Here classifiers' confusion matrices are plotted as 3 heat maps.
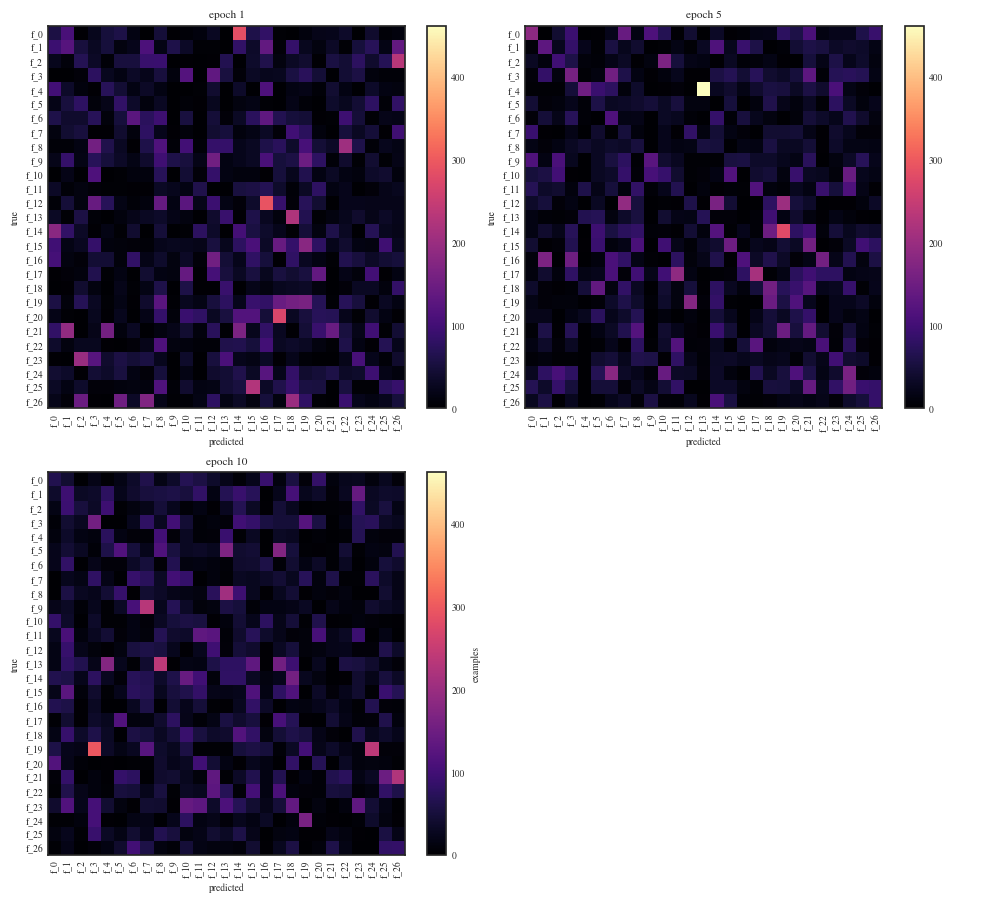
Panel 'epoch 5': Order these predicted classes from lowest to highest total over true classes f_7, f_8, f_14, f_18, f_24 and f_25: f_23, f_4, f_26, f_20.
f_4, f_26, f_23, f_20
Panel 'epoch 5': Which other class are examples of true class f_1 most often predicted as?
f_14
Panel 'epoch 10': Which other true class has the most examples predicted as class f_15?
f_13
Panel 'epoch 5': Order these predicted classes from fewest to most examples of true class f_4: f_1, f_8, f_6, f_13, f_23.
f_1, f_8, f_6, f_23, f_13
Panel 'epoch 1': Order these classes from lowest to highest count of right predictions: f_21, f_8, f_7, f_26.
f_26, f_7, f_8, f_21
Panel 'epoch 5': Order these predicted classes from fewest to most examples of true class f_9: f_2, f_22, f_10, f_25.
f_22, f_10, f_25, f_2
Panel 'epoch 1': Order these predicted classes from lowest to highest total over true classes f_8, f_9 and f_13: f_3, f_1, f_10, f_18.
f_1, f_10, f_3, f_18
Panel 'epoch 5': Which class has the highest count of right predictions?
f_17
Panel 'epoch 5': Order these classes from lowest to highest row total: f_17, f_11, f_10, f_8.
f_8, f_11, f_10, f_17
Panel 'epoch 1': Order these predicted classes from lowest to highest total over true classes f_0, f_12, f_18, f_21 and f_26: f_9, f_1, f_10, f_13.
f_9, f_13, f_10, f_1
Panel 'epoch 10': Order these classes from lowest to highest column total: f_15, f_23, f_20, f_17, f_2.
f_2, f_20, f_23, f_17, f_15
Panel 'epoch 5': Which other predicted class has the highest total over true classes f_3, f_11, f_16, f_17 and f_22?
f_6
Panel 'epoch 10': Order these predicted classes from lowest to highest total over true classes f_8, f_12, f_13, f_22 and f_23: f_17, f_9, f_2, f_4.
f_9, f_2, f_4, f_17
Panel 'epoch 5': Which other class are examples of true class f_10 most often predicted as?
f_24
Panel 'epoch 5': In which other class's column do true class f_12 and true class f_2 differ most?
f_19
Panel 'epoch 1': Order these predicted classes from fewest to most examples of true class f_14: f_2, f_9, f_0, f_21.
f_9, f_2, f_21, f_0
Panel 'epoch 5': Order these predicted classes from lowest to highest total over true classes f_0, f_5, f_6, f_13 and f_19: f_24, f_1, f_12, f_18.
f_1, f_24, f_12, f_18
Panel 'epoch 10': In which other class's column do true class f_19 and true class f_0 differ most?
f_3
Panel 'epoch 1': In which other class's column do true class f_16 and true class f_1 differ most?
f_12
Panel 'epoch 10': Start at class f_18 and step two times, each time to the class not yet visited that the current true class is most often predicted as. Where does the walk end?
f_10
